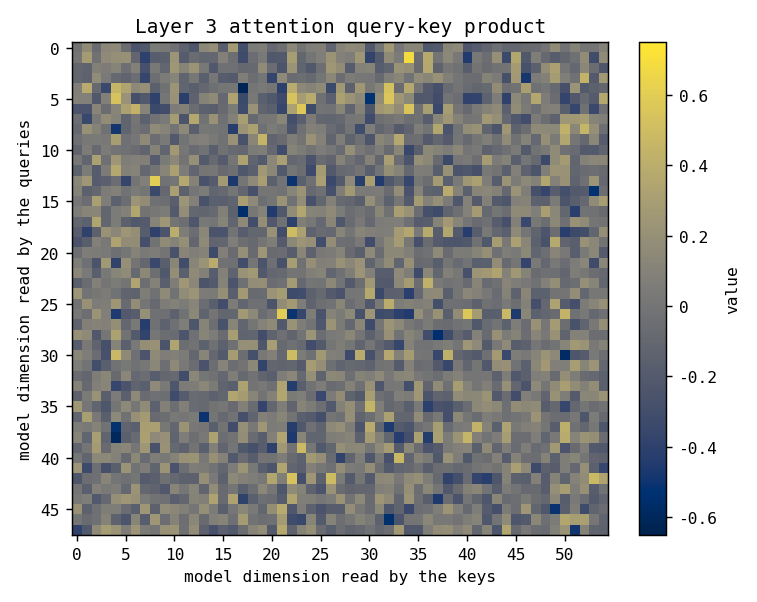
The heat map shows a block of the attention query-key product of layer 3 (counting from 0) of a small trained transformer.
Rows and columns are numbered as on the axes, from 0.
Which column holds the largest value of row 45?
21
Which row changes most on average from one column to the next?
13
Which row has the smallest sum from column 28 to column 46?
42
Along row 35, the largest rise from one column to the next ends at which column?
30
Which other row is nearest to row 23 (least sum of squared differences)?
2
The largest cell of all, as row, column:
1, 34
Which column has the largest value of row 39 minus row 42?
23
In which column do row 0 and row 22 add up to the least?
40
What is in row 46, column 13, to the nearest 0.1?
-0.1
